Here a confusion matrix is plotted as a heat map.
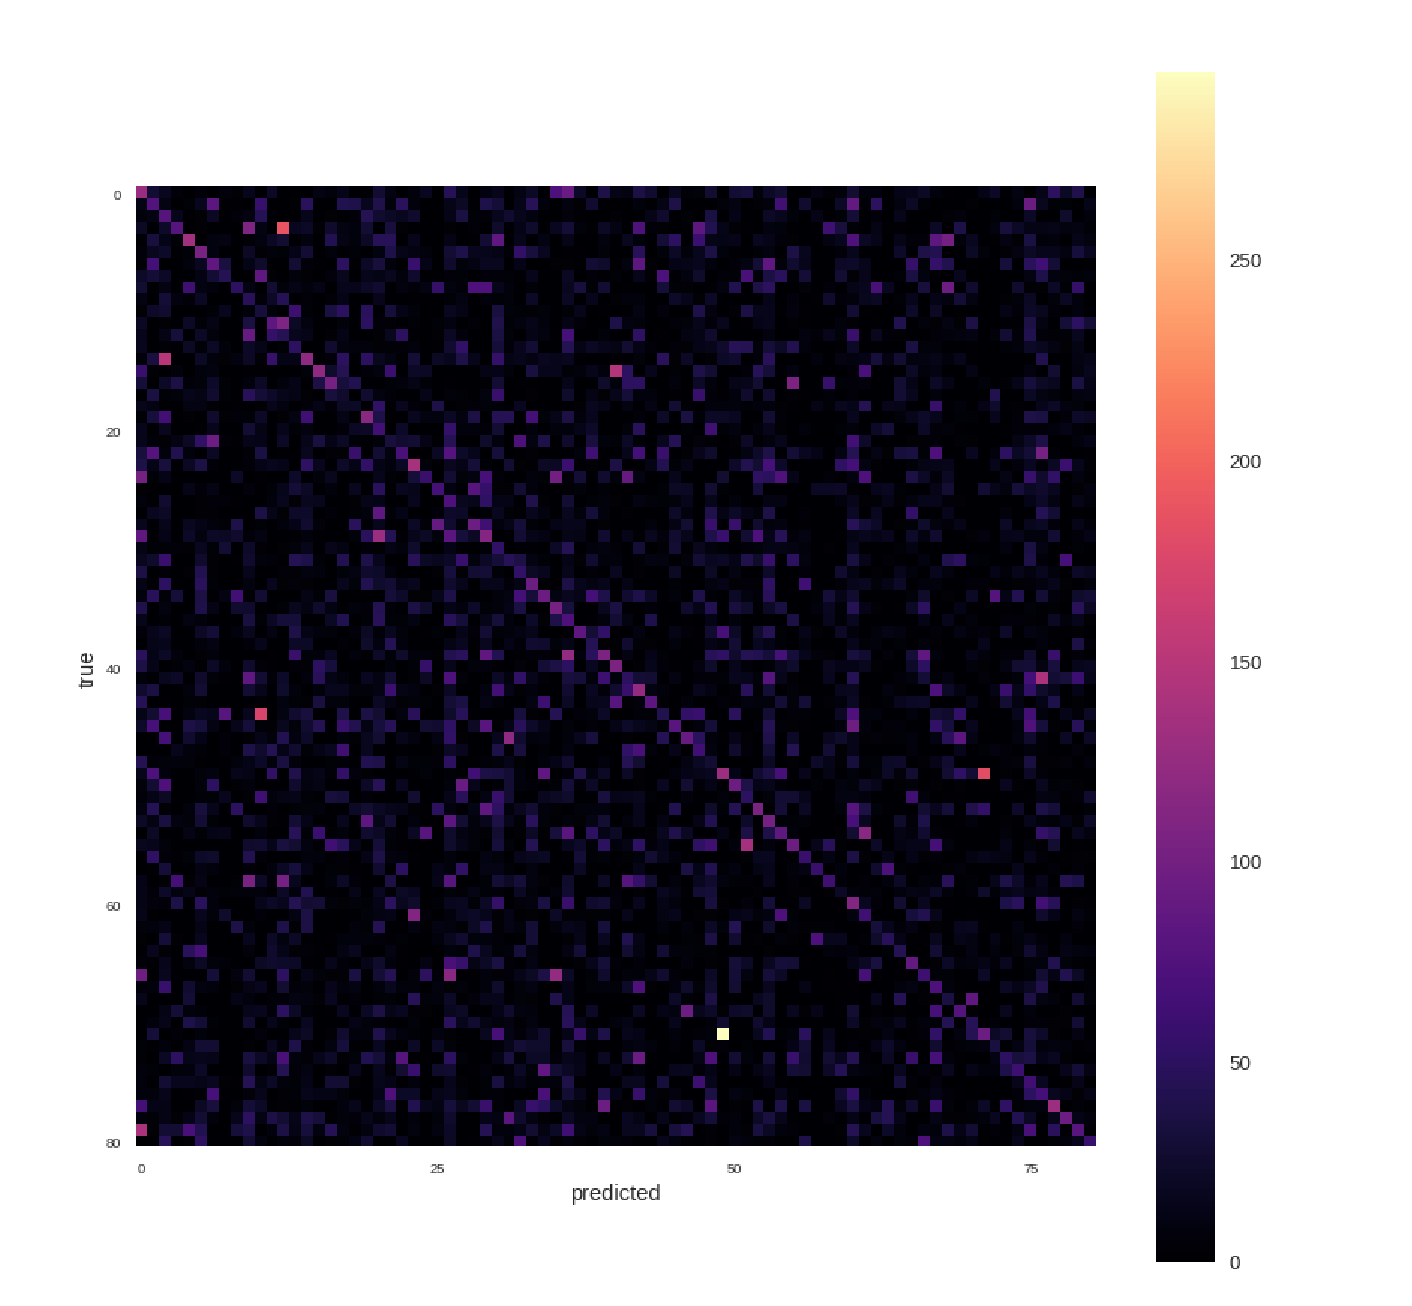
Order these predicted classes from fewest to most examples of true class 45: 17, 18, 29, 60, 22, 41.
22, 41, 18, 17, 29, 60
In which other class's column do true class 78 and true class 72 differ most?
31
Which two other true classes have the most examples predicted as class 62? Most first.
8, 1
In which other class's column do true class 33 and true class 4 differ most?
68
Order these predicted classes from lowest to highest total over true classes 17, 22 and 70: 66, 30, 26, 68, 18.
66, 68, 18, 30, 26
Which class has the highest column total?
26
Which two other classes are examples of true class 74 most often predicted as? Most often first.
34, 23
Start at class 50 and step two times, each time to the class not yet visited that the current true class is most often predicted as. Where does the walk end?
20
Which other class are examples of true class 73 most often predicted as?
42
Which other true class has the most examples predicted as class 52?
29
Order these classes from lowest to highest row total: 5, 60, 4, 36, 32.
32, 36, 5, 60, 4
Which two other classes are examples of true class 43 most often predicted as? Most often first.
40, 34
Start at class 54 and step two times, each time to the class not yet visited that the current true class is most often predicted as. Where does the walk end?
23
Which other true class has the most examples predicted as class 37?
71
